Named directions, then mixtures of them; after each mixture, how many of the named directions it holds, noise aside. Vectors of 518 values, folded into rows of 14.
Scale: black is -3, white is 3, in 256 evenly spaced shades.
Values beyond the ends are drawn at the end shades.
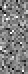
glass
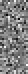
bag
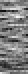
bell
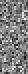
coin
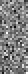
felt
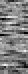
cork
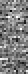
three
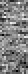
two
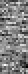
two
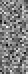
two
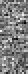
three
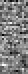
four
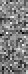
two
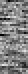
one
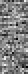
four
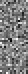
three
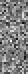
one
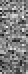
four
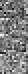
four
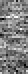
four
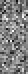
two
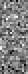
three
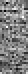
three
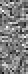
four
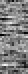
one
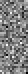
two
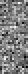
three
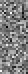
two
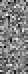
one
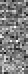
three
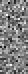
one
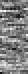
one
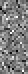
one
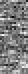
three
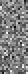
one
